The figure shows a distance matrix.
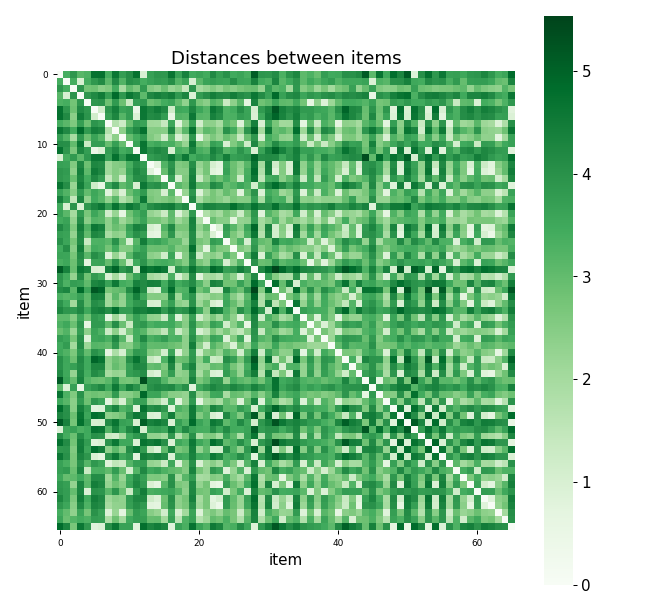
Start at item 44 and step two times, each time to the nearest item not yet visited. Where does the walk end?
24
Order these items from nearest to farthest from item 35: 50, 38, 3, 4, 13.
13, 4, 38, 3, 50
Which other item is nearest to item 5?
11
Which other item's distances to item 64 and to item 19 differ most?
42
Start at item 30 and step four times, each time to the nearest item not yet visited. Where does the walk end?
39
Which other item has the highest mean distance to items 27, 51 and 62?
28
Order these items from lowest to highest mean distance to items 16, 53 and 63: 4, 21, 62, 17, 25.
17, 21, 25, 4, 62
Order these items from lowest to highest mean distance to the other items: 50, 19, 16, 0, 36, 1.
36, 16, 1, 50, 0, 19
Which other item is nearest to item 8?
52
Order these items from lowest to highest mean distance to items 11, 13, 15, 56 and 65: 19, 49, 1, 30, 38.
49, 38, 1, 30, 19
